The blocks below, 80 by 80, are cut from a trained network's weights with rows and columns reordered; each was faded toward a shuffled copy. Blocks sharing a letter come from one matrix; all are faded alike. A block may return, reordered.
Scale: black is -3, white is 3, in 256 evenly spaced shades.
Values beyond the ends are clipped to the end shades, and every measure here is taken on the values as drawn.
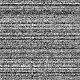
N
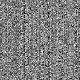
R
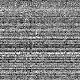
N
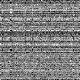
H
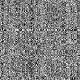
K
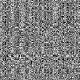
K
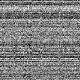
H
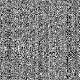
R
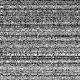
H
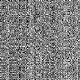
K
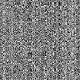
K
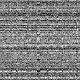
H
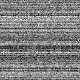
N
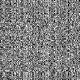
K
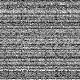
N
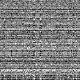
H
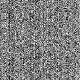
R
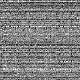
H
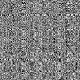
K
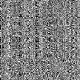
K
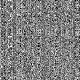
R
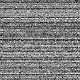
H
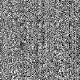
R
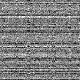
H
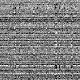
H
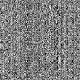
R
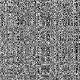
K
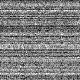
N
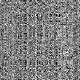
K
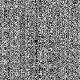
R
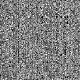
R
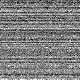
N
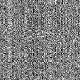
K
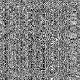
K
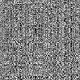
K
